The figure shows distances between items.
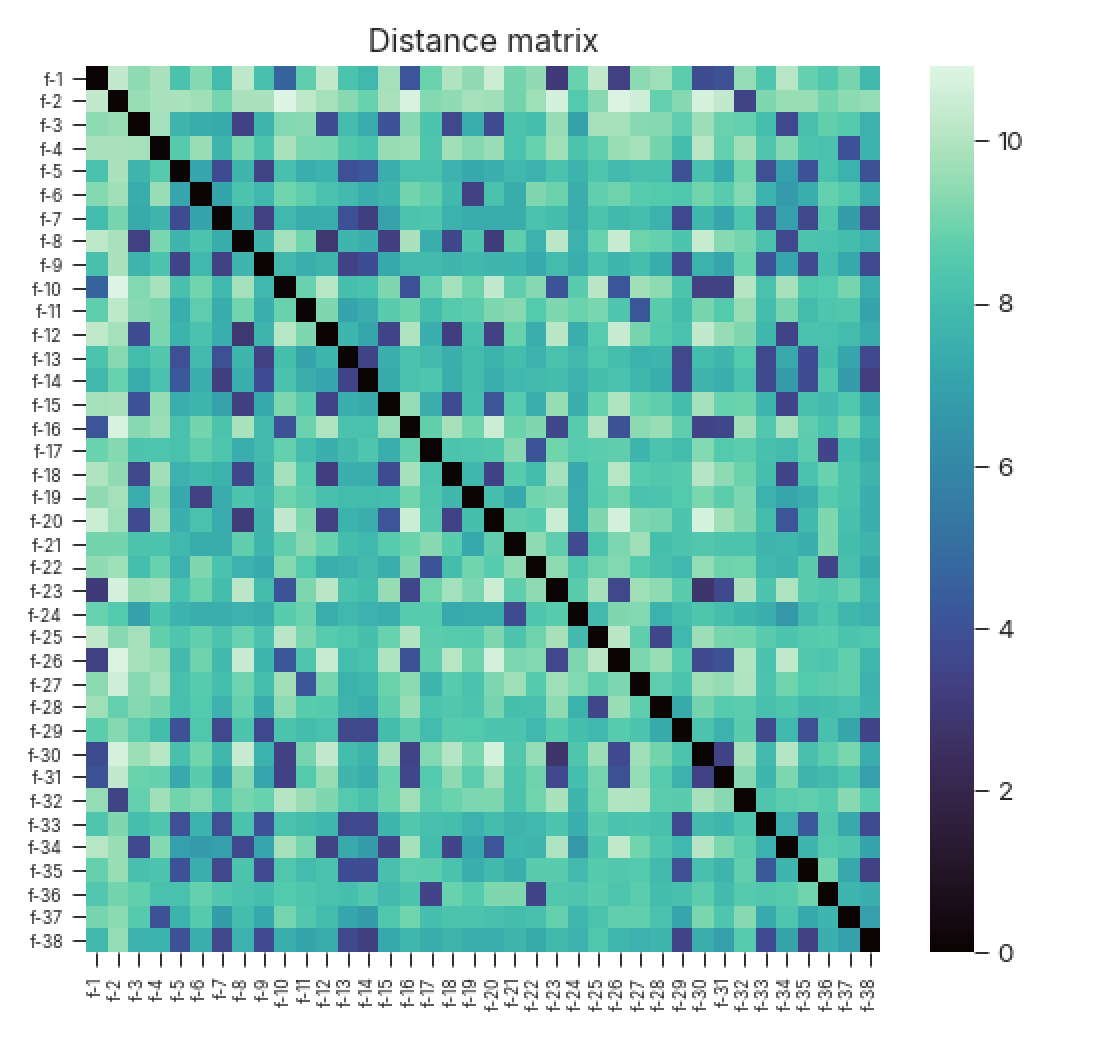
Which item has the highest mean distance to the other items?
f-2
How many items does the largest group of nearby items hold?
9
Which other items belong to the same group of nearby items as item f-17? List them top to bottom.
f-22, f-36
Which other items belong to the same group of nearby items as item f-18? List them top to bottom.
f-3, f-8, f-12, f-15, f-20, f-34
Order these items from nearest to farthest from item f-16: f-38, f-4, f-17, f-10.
f-10, f-38, f-17, f-4
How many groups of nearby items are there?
10
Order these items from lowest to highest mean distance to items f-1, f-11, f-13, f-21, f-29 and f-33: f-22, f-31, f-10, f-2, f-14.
f-14, f-31, f-10, f-22, f-2
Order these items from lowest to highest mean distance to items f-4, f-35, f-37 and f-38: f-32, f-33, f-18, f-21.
f-33, f-21, f-18, f-32
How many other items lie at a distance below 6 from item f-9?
8
